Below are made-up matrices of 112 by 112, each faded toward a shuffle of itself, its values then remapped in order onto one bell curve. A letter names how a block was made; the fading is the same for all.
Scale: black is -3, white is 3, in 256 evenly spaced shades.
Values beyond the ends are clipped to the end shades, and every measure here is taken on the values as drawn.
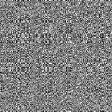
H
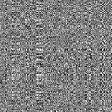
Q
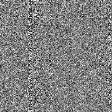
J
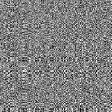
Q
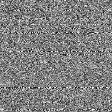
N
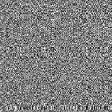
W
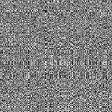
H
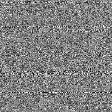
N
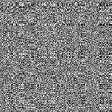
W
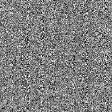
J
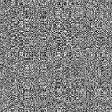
W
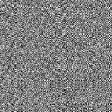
W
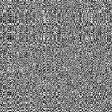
Q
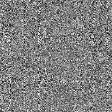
J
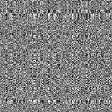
H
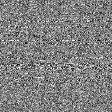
N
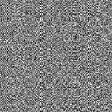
H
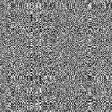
Q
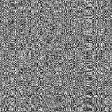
H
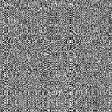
Q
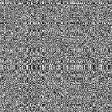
Q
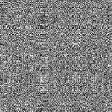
W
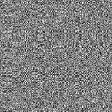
W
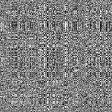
Q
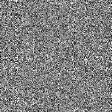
J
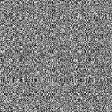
W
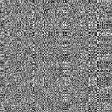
Q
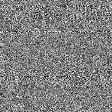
N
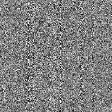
J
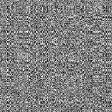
Q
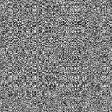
W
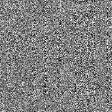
J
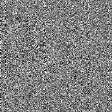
J
